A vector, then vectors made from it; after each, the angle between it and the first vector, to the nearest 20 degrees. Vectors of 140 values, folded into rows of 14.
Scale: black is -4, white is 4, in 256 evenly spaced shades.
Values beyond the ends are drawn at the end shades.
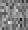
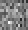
20 degrees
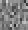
100 degrees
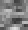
80 degrees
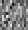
60 degrees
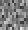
100 degrees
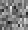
140 degrees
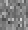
140 degrees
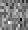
20 degrees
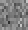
140 degrees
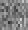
160 degrees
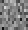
80 degrees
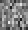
60 degrees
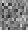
120 degrees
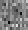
140 degrees
